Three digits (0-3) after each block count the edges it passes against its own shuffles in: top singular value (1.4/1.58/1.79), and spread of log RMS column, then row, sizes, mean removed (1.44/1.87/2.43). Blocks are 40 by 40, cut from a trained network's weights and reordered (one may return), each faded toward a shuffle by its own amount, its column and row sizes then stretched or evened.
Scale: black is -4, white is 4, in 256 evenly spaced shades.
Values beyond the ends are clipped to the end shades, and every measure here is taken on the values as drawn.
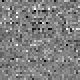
1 0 2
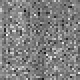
0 0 0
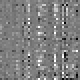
2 3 2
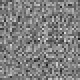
3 1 0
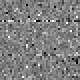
2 0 0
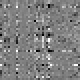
3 3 2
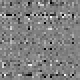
2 1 3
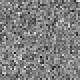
0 0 0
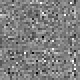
0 2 1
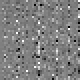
0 3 0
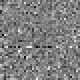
1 0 2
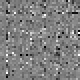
1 3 1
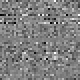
1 0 3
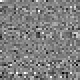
1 0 3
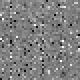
0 1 0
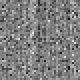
1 0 0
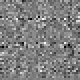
2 2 3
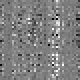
2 3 2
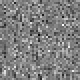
1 2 0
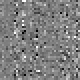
1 3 1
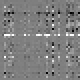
3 3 2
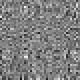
3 2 2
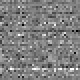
2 1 2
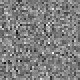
1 0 0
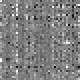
2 2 2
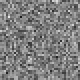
3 0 0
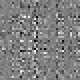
3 3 2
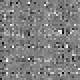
1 1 2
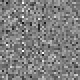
0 2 0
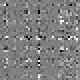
2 3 2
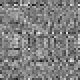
3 1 2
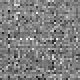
1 1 0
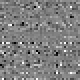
0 1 3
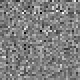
0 0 1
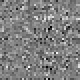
1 2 2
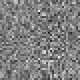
2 2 0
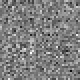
1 1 1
